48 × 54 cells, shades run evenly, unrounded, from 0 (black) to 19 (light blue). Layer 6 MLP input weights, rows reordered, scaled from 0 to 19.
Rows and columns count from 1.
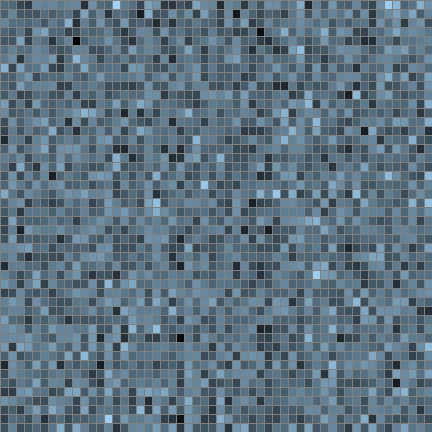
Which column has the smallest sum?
34
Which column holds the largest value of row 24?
20
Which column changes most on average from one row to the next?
50
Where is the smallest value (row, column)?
5, 10
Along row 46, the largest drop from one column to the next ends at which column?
19
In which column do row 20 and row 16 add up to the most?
36
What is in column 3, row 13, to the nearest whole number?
9
